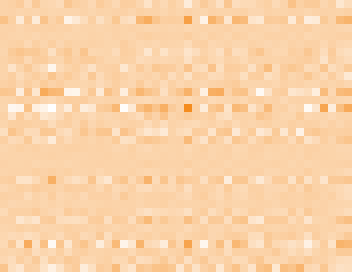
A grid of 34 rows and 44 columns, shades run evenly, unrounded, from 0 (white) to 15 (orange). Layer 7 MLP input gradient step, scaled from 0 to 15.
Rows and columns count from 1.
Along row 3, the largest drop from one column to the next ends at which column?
25
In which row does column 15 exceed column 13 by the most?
31
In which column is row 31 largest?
24
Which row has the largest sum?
12
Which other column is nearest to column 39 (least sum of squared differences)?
5
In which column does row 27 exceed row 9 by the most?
7
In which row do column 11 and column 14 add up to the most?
17
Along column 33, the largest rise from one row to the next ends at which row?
13
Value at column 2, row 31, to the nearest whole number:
7
